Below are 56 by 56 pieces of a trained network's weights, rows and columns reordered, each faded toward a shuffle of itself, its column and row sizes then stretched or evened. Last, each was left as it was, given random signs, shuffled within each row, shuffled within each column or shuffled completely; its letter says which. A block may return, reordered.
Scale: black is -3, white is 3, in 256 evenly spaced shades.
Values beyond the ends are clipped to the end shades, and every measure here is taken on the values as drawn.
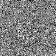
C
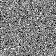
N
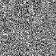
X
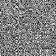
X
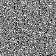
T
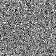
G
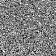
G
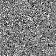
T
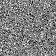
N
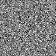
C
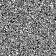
N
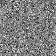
G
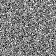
N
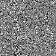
T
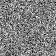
N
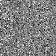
T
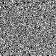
G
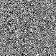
C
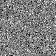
N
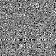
X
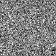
C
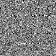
G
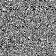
G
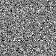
G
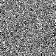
T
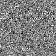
G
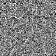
C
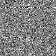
C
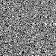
G
